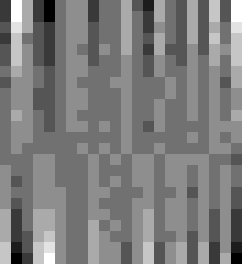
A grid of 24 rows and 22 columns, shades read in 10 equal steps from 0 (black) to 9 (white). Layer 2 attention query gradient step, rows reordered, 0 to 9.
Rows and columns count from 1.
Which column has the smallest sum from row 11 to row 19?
22
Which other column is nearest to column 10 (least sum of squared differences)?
6
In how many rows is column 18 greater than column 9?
12
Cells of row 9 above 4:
9
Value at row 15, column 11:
5
